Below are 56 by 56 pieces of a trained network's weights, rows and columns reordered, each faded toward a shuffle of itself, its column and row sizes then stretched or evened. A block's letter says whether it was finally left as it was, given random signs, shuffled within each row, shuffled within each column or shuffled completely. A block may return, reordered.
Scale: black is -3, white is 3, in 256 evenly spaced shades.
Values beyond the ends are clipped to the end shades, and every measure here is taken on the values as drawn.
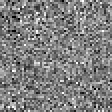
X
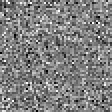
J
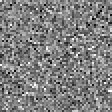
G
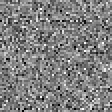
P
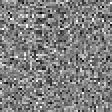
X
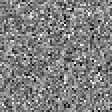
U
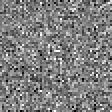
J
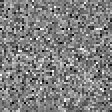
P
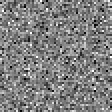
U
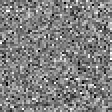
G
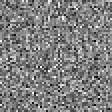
X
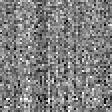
X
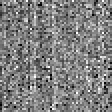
X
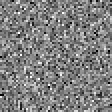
G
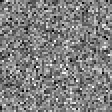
G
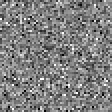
P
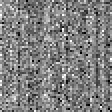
U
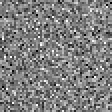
G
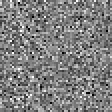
J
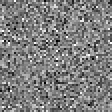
J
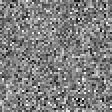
J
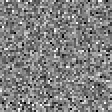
P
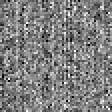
U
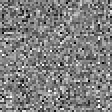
X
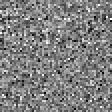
P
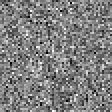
U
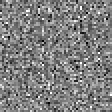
U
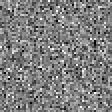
J
